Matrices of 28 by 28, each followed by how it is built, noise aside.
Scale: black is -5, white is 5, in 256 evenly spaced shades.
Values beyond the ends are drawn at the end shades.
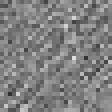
Hankel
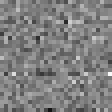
uneven rows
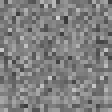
repeating columns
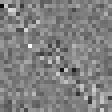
banded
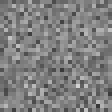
repeating columns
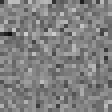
uneven rows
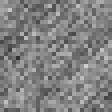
Hankel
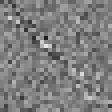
banded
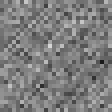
Hankel
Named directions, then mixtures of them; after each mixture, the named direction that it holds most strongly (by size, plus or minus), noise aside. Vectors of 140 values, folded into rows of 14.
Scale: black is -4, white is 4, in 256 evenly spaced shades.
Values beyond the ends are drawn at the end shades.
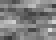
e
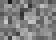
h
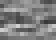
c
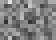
h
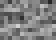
c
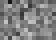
h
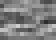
c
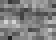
e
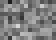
h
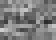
c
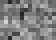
h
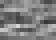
c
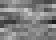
e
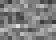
c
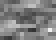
e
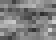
e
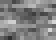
e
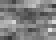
e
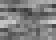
e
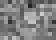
h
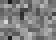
h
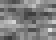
e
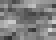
e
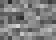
c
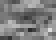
e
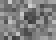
h
